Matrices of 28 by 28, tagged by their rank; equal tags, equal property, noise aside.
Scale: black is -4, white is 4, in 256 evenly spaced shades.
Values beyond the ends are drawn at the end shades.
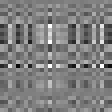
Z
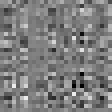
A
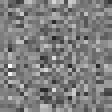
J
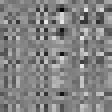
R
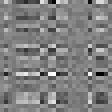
Z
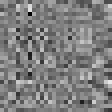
J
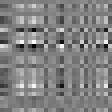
Z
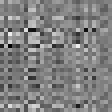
R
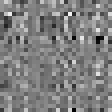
A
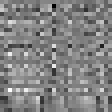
A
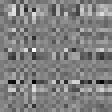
R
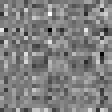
A
